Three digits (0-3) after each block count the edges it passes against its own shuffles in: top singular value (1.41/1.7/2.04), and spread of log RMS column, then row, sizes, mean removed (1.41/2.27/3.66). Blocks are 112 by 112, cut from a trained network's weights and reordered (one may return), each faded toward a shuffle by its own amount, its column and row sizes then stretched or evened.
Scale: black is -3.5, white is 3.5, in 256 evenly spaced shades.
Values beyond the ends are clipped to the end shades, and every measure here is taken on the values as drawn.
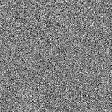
2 0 1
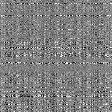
3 0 3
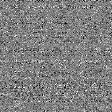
1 1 2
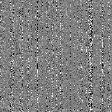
0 3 0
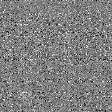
0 0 2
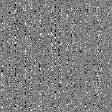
0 3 1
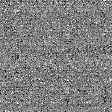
1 1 1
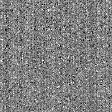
2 1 1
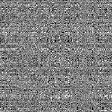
3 2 1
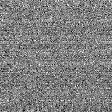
2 0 1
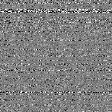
2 0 3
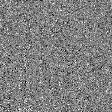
1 1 1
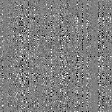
0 3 2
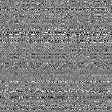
3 0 3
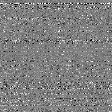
1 1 3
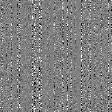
2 3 1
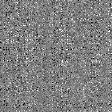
0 2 2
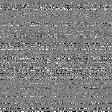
1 0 3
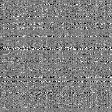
2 0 3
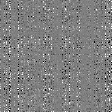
1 3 2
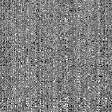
2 2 2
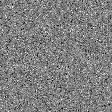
0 0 0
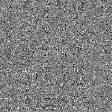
1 2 1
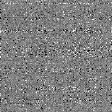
0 2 2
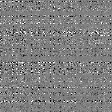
1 2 3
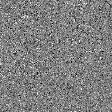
0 1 1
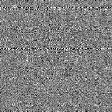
3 1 2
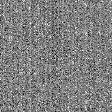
1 1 1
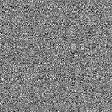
3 0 2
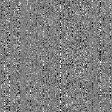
2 3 0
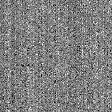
2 1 1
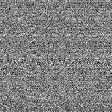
3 0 1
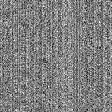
3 0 0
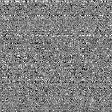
2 1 2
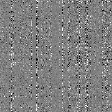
1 3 1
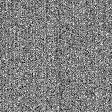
1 0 0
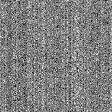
2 1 0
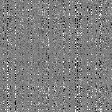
1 3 2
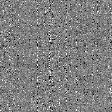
0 2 0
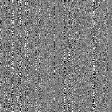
3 3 0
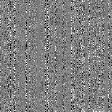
2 3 0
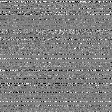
2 0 3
